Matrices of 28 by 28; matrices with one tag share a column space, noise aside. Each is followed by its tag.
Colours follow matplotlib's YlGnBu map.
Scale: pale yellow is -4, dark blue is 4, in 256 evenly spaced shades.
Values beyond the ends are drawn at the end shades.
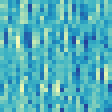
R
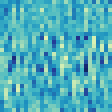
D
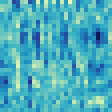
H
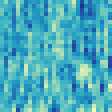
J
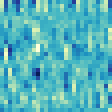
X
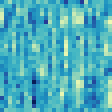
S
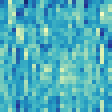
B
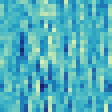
J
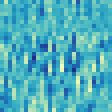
D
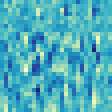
D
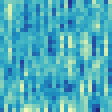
J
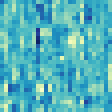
R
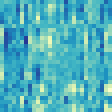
R
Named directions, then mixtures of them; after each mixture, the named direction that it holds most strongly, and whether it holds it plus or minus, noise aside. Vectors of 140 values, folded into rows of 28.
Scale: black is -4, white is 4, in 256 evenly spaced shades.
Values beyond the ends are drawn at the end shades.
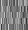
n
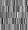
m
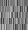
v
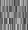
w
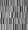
v, plus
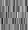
m, plus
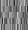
w, plus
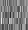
v, minus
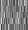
n, plus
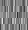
m, minus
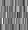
m, minus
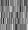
v, plus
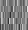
v, minus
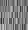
v, plus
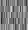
v, plus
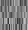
w, minus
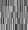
v, plus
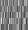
n, plus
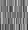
m, minus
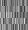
m, minus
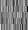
m, plus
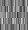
m, minus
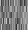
w, minus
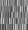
v, minus
